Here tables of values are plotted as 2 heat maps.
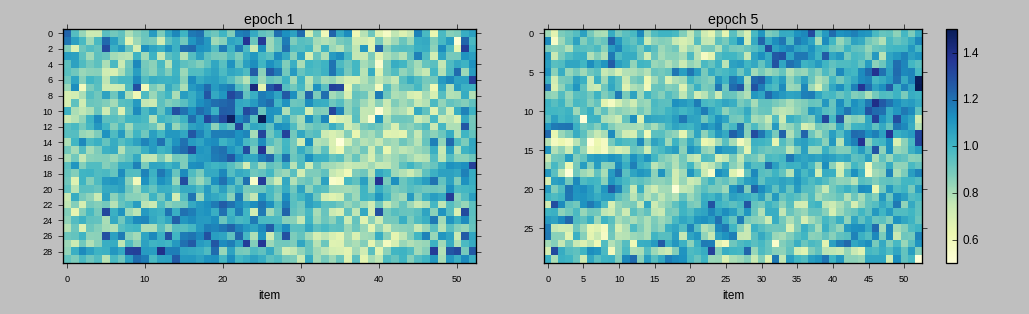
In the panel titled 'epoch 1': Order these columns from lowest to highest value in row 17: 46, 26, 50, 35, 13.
35, 46, 26, 13, 50
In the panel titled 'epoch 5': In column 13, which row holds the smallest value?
11
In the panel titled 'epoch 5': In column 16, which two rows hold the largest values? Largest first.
27, 18
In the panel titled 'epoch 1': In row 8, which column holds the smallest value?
9
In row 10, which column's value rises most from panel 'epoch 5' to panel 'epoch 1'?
34
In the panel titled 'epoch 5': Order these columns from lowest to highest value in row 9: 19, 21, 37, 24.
37, 24, 19, 21
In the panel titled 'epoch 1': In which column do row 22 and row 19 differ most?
24
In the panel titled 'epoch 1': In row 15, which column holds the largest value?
25
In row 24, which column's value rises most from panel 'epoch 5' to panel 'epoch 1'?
14
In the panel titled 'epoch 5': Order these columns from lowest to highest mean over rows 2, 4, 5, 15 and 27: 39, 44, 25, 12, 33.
12, 25, 39, 33, 44
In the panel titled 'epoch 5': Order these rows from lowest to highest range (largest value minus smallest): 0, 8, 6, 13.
8, 0, 13, 6
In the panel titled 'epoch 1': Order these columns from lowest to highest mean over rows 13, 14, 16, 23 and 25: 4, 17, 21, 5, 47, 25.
4, 47, 5, 17, 21, 25
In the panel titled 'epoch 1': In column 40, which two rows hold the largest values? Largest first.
19, 23
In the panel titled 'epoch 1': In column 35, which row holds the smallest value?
14
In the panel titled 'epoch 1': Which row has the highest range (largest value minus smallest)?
11
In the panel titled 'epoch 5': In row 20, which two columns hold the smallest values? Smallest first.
18, 46
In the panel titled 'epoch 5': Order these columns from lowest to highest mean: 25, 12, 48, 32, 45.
12, 25, 32, 45, 48
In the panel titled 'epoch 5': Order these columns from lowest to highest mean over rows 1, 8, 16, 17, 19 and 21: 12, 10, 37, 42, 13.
42, 13, 12, 37, 10
